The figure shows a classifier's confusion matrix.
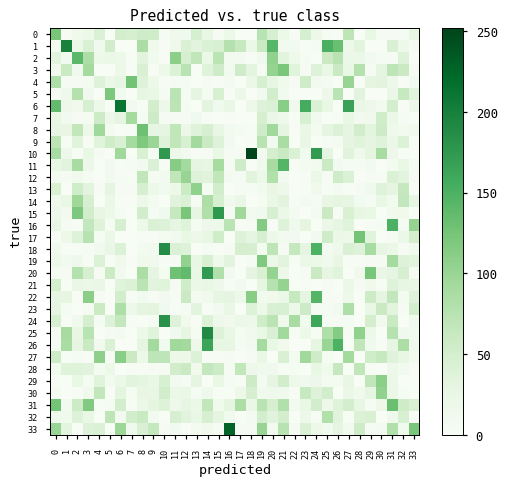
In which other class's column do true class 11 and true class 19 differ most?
21
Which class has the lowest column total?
22
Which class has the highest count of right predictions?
6
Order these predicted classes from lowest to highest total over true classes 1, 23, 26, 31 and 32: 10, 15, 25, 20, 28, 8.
10, 15, 28, 8, 20, 25
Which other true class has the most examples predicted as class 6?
27
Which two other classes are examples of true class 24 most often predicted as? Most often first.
10, 22
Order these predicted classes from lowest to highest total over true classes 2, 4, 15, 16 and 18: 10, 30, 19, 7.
30, 7, 19, 10
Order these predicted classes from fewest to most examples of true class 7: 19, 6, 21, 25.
25, 21, 6, 19
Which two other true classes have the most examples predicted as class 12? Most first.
20, 15
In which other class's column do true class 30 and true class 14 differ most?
2
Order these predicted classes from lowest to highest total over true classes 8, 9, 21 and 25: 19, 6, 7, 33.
33, 6, 7, 19
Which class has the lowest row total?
7
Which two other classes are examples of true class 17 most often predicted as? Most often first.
28, 3
